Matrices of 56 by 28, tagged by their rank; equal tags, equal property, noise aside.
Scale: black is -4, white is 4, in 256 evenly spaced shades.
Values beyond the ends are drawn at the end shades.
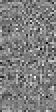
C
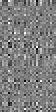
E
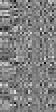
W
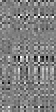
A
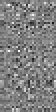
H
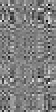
E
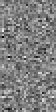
H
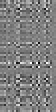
A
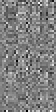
W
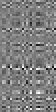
A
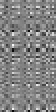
A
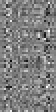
W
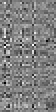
E
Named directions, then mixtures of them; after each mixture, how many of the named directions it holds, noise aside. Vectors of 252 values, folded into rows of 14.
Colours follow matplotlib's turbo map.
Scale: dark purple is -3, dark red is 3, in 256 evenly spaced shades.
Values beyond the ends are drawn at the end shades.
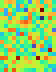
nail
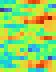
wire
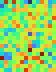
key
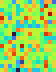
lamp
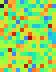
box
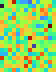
three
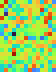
three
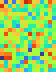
one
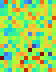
one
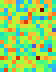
one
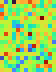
four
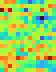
two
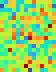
three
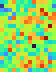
four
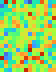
one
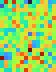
one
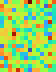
two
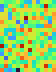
four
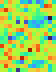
three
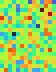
two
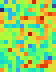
three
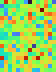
three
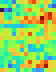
two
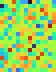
four
